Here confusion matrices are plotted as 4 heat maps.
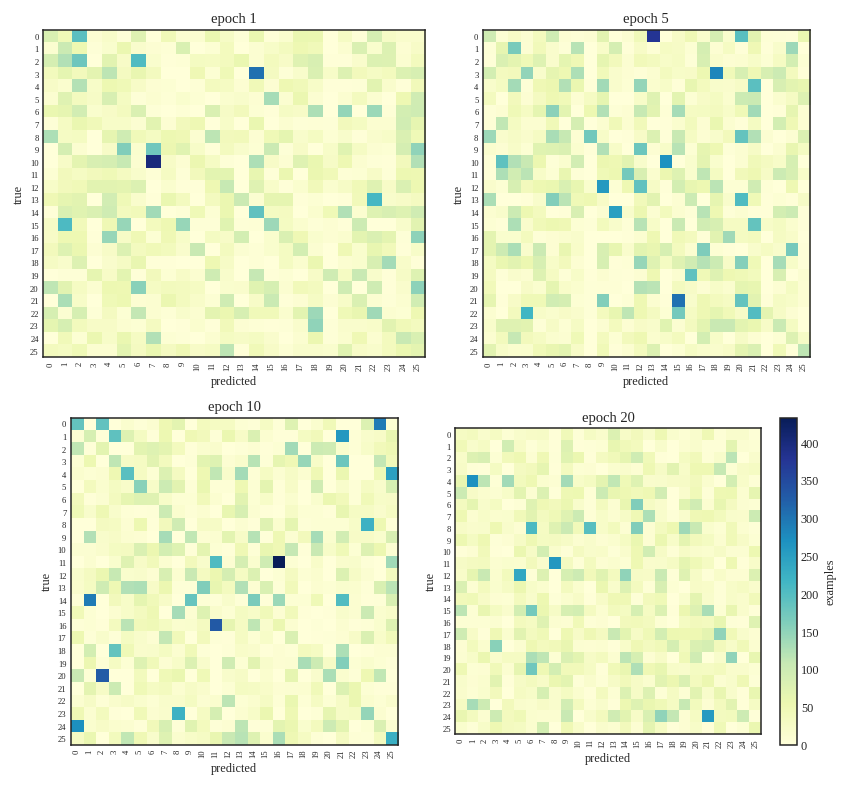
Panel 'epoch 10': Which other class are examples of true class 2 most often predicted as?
17
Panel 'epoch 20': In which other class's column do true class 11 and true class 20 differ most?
8
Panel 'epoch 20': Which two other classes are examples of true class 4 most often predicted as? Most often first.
1, 9
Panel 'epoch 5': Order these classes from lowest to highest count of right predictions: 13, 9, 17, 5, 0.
5, 13, 0, 9, 17
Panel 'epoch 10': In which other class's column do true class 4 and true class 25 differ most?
16
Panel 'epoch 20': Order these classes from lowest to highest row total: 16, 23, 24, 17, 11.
16, 11, 23, 17, 24
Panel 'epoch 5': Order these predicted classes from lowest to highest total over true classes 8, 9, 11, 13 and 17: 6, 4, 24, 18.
18, 4, 24, 6
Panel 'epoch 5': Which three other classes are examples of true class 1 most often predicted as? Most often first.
2, 24, 7
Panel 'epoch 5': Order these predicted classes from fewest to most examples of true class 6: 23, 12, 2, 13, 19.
23, 19, 2, 13, 12
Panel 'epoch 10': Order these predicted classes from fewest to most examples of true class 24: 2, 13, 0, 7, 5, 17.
5, 2, 17, 7, 13, 0
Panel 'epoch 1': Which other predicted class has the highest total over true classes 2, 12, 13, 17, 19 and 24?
22
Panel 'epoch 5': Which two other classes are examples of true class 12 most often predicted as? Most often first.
9, 18
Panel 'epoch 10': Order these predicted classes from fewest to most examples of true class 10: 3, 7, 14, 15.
14, 3, 15, 7
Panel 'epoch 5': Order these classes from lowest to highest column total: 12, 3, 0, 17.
0, 3, 17, 12
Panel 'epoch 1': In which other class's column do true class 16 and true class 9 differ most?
7
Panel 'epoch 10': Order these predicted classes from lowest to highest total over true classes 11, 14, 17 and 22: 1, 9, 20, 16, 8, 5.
20, 8, 5, 9, 1, 16
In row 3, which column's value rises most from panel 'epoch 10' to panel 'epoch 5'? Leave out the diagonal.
18
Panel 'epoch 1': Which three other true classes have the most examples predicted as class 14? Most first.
3, 10, 19
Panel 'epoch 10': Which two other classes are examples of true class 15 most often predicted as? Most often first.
8, 23
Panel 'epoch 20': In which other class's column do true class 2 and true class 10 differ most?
23
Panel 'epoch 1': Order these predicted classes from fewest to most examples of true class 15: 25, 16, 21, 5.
16, 25, 21, 5
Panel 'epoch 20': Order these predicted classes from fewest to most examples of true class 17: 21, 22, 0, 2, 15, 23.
2, 15, 23, 21, 0, 22
